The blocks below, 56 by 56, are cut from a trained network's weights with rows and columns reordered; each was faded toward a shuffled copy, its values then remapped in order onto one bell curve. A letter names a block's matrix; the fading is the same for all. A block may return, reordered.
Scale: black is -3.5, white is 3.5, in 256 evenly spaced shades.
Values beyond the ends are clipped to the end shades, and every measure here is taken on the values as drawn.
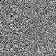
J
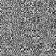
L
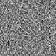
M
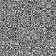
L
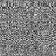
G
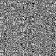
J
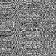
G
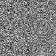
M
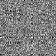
L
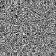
J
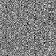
M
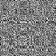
G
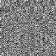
M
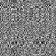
G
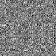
L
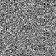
M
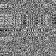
G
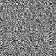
L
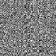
L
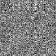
J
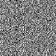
J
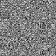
M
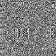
J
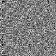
M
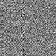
M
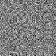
M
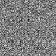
J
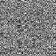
L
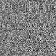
J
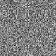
J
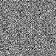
J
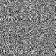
L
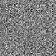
J
